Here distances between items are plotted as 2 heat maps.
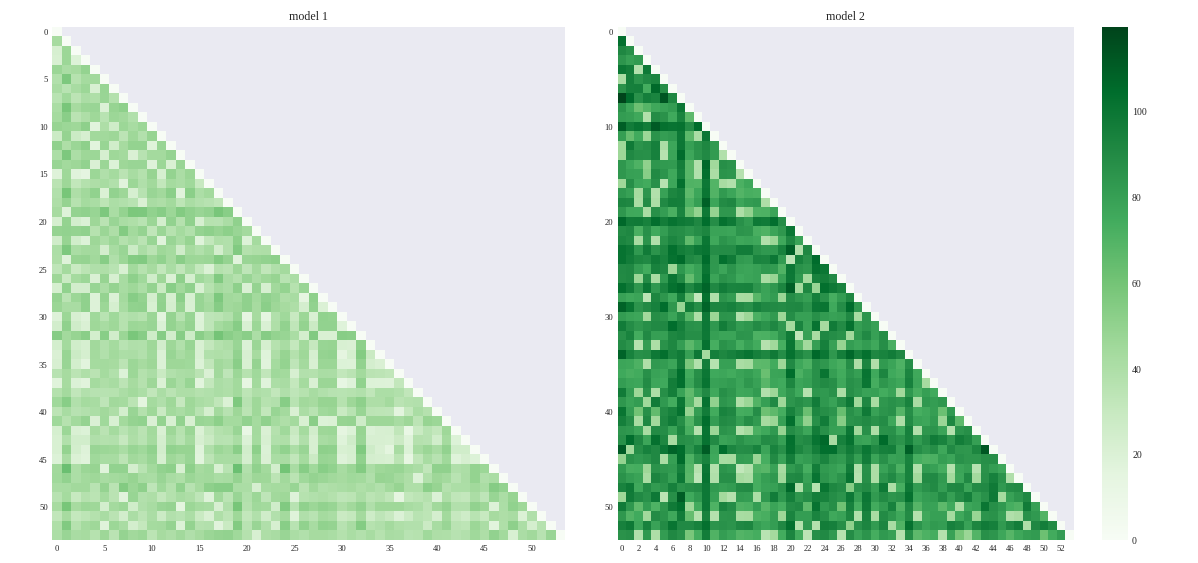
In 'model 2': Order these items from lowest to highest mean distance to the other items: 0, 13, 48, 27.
13, 48, 0, 27
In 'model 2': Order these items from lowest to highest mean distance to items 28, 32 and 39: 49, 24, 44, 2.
2, 49, 24, 44
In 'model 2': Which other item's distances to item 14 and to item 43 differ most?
46
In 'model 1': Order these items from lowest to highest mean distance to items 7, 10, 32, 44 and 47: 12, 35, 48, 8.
12, 35, 48, 8
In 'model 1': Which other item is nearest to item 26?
28
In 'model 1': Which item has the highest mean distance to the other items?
19
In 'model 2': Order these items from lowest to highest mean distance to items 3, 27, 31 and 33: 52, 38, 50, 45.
38, 52, 50, 45
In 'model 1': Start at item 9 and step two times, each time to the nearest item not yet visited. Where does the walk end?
18
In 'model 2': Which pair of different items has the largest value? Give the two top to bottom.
0, 7
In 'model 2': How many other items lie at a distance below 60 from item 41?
9
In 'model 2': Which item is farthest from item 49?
7
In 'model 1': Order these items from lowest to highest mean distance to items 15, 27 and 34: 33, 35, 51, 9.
35, 33, 51, 9
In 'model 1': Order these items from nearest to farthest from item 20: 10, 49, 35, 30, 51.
30, 35, 51, 49, 10
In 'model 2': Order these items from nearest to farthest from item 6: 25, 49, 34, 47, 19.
25, 19, 47, 49, 34
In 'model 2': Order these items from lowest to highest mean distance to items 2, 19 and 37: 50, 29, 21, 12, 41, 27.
41, 50, 21, 12, 27, 29
